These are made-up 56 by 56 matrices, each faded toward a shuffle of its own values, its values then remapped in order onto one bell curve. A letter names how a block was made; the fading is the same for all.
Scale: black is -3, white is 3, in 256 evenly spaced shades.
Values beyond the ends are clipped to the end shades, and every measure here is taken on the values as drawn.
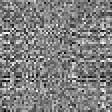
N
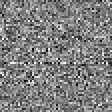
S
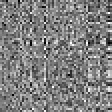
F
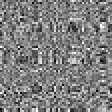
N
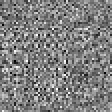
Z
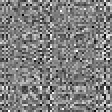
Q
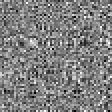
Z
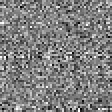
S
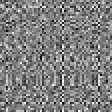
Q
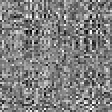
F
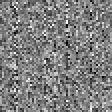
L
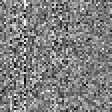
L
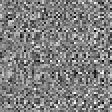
N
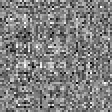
Z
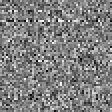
S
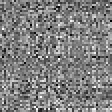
Z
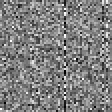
L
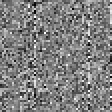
L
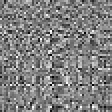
N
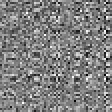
F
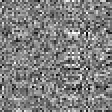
Z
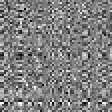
Q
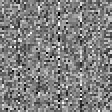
L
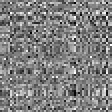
Q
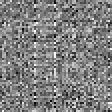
F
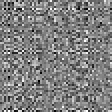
Q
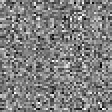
Z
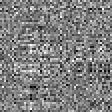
Z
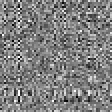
F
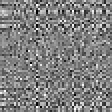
Q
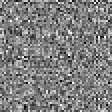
Z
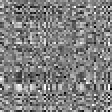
Q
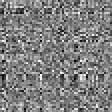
N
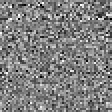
S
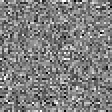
S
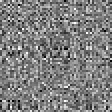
N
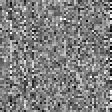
L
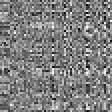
F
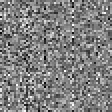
L
